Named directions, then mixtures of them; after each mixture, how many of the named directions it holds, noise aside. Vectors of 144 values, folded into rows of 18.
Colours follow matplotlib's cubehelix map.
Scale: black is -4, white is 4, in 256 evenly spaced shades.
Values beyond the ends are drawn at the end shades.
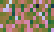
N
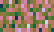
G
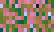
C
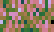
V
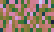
three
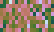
three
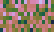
two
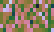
one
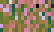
two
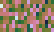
two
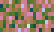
one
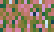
three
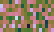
one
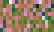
four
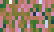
three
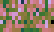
one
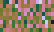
four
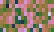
three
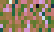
three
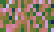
two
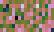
two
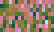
two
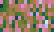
two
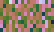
four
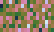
one
